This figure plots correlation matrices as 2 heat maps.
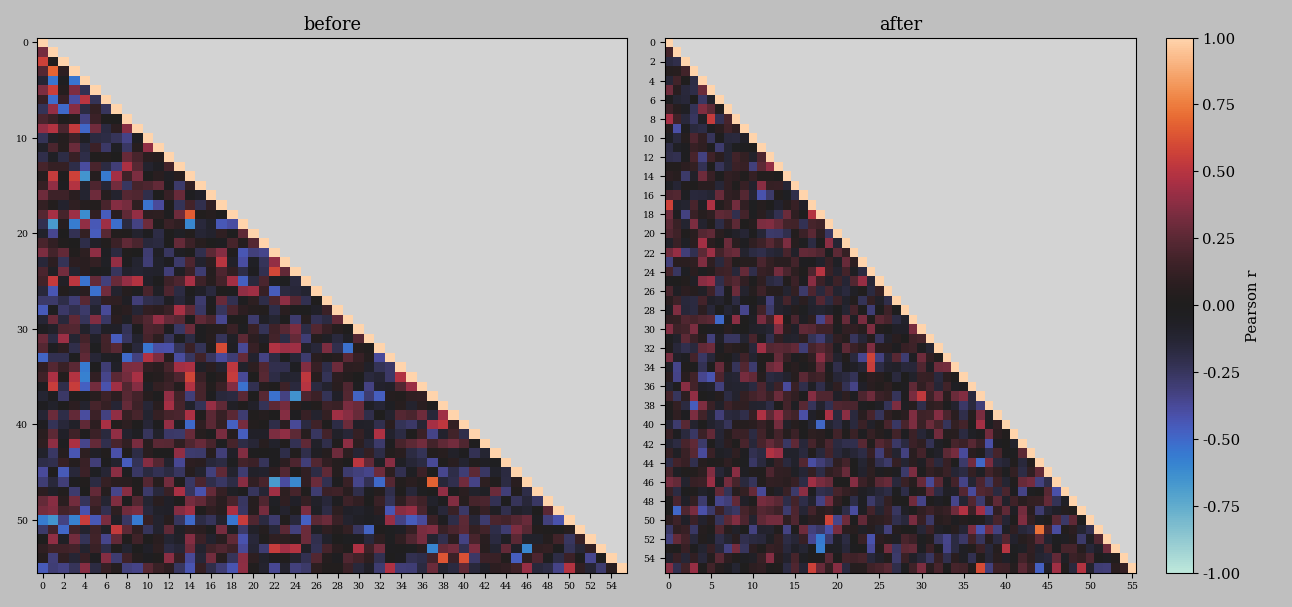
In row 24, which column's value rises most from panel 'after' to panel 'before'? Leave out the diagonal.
53
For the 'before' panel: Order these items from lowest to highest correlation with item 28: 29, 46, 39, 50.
46, 50, 29, 39
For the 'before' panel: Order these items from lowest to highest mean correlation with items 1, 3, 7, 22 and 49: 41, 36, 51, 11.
11, 51, 41, 36
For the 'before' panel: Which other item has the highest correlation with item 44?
30
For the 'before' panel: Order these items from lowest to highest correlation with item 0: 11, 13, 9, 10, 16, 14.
10, 11, 14, 13, 16, 9
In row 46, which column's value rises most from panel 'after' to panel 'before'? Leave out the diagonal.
51
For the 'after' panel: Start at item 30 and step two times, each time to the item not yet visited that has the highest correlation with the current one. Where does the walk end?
55
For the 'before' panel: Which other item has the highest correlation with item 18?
14
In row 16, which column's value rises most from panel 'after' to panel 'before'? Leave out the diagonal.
39
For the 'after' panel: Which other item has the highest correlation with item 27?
38
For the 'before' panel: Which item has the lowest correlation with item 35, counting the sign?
4
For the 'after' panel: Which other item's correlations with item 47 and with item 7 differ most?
46
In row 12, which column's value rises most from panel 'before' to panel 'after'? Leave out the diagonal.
32
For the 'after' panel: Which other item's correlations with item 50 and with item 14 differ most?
42
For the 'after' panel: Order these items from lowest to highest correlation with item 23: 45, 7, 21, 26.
45, 26, 7, 21
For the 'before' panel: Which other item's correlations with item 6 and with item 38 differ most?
39
